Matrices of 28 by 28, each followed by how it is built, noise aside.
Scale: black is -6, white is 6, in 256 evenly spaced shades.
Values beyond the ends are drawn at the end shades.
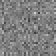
low rank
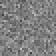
noise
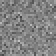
repeating rows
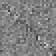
banded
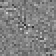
banded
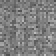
blocks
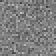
noise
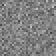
noise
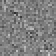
banded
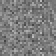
repeating rows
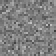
noise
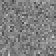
noise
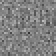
blocks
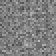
repeating rows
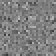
low rank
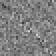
banded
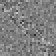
banded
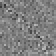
banded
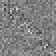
banded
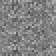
repeating rows
